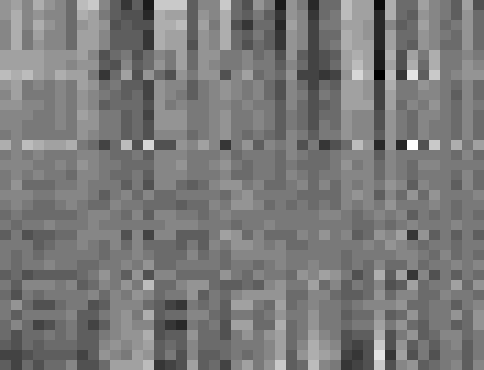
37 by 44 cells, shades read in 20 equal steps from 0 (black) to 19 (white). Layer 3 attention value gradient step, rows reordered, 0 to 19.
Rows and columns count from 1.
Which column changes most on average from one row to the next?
38
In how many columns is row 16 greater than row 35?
23
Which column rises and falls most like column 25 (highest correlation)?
18
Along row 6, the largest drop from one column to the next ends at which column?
35
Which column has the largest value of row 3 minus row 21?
17
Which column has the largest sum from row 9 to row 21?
36
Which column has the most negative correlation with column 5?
37
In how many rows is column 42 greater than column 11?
11
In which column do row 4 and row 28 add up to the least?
14
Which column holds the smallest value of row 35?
33
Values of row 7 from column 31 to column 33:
8 12 14
